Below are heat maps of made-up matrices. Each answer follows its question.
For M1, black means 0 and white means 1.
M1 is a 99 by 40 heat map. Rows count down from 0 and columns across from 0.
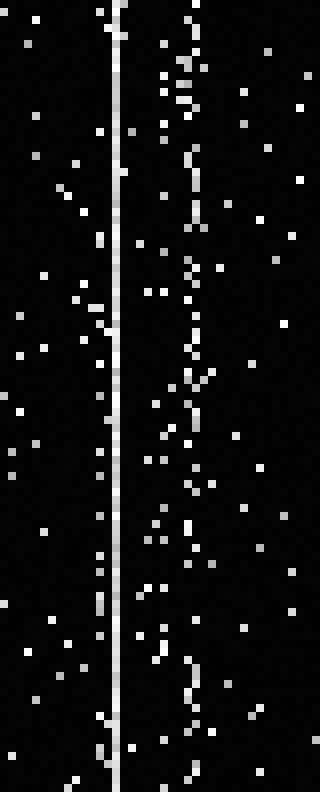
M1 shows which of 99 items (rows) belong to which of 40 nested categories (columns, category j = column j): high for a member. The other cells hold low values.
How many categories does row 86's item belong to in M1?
2
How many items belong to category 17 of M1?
3
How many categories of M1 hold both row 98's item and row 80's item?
3
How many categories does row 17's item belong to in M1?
2
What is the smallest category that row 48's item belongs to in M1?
21
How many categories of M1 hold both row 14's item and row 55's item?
3
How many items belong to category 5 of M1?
3
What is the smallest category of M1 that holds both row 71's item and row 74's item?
12
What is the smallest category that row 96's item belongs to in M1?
32
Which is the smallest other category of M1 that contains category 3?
20
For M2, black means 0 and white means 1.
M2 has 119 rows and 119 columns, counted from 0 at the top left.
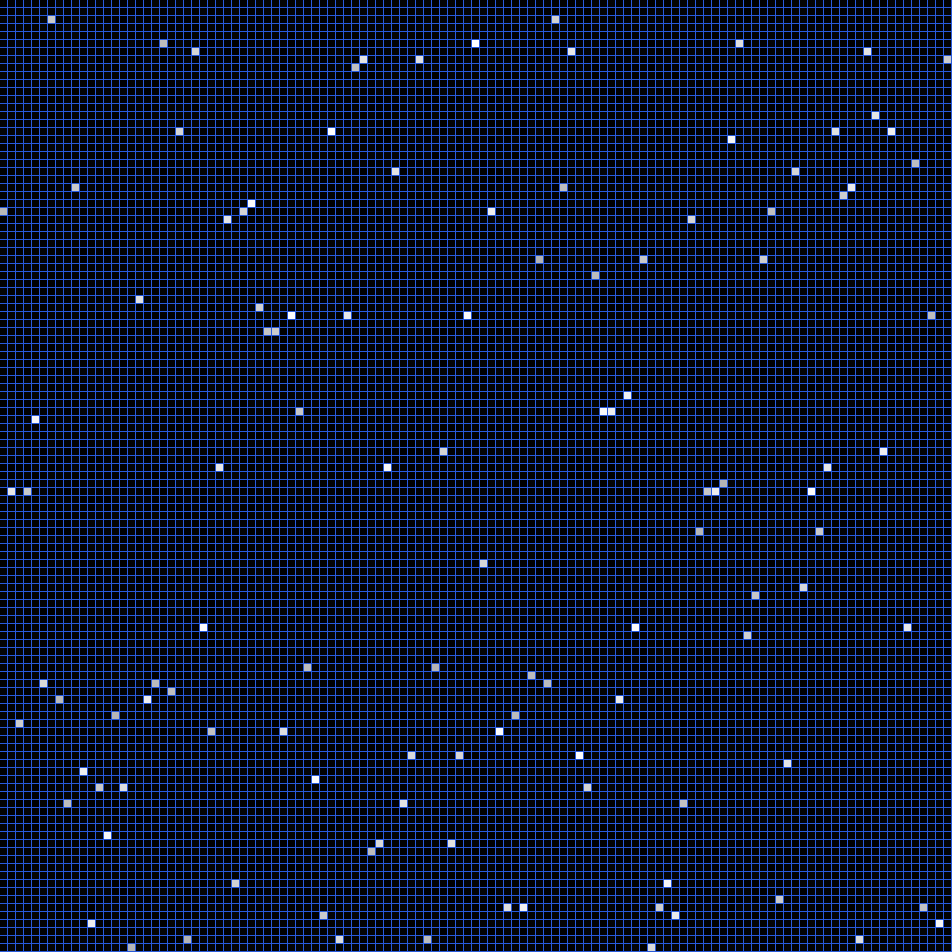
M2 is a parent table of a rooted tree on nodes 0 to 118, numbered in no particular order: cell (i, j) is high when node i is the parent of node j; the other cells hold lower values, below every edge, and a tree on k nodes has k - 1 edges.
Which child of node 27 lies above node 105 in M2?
86
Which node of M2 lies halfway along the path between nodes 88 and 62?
26
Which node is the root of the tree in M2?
112
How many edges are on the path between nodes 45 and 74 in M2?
6
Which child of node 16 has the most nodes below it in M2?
41
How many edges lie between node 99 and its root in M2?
7
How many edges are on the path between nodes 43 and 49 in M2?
6
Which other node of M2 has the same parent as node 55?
110
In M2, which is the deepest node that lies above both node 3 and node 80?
32
